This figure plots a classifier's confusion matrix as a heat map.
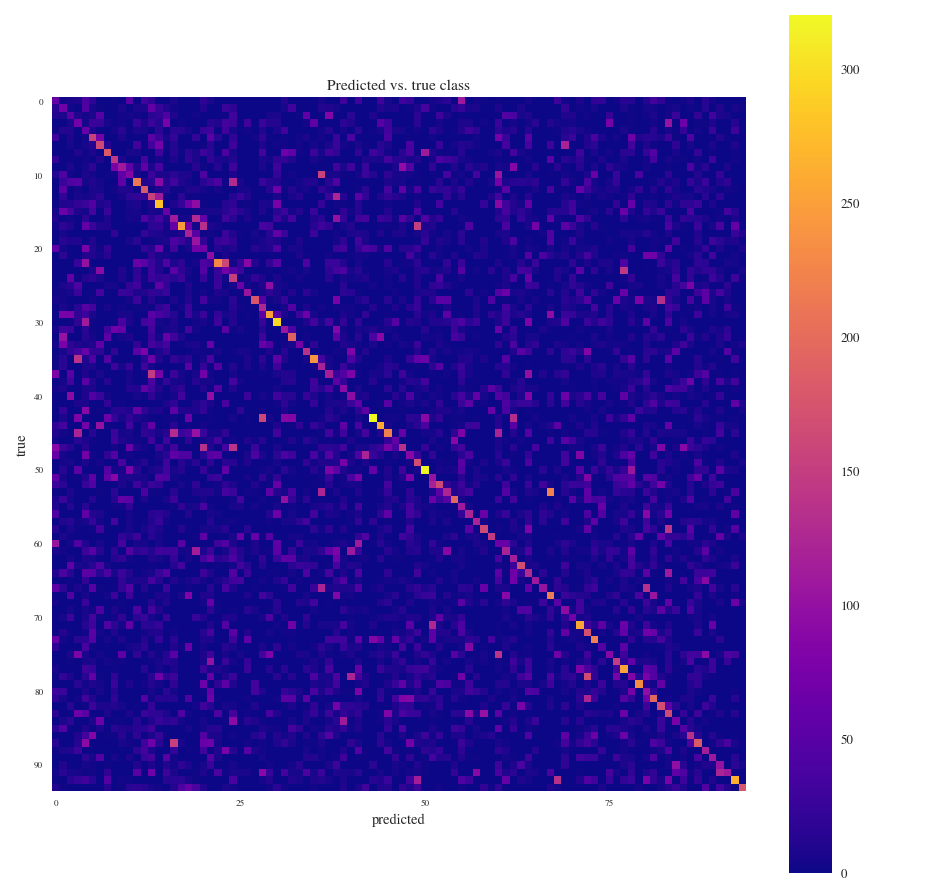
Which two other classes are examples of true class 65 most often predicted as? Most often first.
88, 62
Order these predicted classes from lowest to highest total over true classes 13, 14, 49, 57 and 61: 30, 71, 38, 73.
71, 73, 30, 38
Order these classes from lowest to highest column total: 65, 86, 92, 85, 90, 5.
65, 85, 90, 92, 86, 5
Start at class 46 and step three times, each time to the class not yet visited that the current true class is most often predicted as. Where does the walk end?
38
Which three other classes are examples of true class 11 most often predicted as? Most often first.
24, 14, 60
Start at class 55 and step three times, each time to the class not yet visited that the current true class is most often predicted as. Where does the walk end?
80
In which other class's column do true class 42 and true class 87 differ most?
16
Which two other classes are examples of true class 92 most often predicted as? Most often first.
68, 49
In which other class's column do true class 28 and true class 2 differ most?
37
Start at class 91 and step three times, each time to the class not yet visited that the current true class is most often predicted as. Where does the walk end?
39
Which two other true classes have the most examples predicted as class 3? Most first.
35, 45
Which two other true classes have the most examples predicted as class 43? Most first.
73, 50
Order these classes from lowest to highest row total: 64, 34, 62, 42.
42, 62, 34, 64
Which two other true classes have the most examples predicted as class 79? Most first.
27, 59
